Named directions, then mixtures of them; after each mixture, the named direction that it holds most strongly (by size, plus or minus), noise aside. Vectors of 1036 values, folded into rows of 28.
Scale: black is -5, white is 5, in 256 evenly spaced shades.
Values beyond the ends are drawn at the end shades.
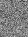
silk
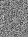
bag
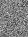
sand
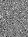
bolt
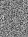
bag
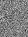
bolt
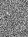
sand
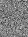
silk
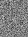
bag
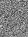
silk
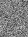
sand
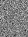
bolt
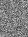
silk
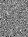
bolt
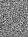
bag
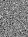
bolt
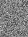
sand
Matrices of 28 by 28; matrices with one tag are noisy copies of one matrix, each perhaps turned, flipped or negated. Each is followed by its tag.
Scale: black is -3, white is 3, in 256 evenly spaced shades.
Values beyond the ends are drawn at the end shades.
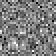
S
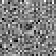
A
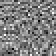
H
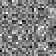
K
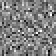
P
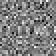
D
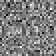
D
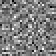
P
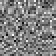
H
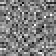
P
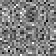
D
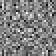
P
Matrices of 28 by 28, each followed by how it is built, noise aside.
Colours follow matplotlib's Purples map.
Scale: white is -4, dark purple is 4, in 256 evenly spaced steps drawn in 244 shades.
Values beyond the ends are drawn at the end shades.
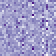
uneven columns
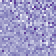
upper triangular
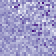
upper triangular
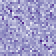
diagonal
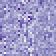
uneven columns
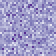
noise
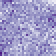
smooth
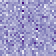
uneven columns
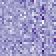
uneven columns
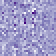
uneven columns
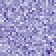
noise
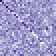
diagonal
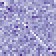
diagonal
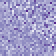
upper triangular
